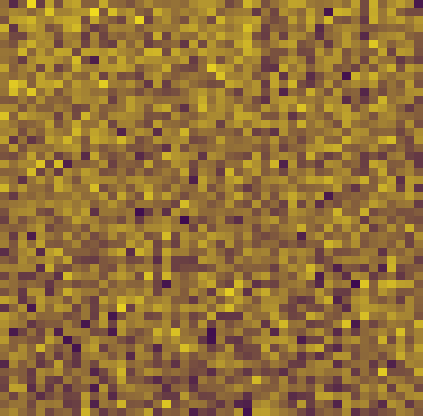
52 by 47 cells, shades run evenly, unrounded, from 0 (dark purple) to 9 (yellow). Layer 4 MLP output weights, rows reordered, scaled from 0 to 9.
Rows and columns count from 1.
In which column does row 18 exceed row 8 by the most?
11
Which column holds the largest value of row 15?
1
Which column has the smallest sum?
22
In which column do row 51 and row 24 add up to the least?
28
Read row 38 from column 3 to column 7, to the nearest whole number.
2 4 6 5 5
